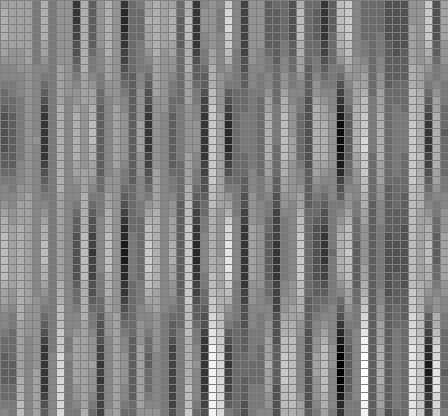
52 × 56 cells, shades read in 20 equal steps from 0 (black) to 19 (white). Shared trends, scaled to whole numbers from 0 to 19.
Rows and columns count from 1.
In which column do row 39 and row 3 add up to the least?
16
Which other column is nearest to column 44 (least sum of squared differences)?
1
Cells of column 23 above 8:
18
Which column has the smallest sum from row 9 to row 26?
43
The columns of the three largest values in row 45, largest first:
46, 27, 52
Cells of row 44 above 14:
7
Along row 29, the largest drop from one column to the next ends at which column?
25
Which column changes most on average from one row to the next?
29
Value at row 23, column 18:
10
